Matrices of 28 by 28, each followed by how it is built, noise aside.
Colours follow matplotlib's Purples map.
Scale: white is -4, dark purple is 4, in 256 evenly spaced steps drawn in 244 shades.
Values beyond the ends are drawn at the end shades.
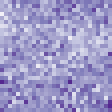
smooth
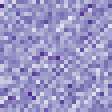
Hankel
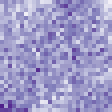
smooth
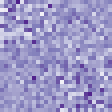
block diagonal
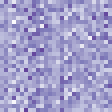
repeating rows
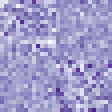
block diagonal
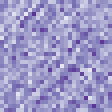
Hankel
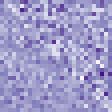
upper triangular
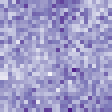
smooth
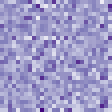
low rank
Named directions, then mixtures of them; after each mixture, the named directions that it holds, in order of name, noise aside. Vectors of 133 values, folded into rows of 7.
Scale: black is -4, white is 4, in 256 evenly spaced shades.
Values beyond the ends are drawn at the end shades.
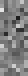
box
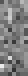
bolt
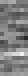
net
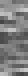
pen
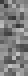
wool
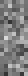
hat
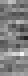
net.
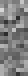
bolt, box, pen.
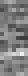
net.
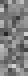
box, wool.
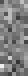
bolt.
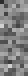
bolt, wool.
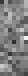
bolt, box, net.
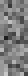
hat.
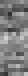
hat, pen.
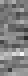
net.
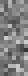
box, hat, wool.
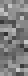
box, hat, pen.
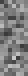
wool.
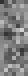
net, wool.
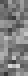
hat, pen, wool.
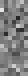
box.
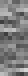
pen.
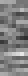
net, pen.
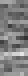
net.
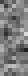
box, net, wool.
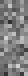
hat.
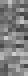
hat, net.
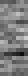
net.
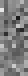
box.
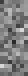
bolt, box, wool.
